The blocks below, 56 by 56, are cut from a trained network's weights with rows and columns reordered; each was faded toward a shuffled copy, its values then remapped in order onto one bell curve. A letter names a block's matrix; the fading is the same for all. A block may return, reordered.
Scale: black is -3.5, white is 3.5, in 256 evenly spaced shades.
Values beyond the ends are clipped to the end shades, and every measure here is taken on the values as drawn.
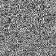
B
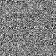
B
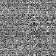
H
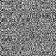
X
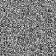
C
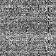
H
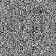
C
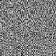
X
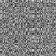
X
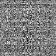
H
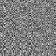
X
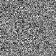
B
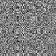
X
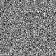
C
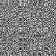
X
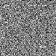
C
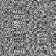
X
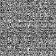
H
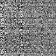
H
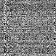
H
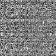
H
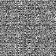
H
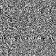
B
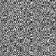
X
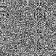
C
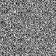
B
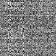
H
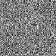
C
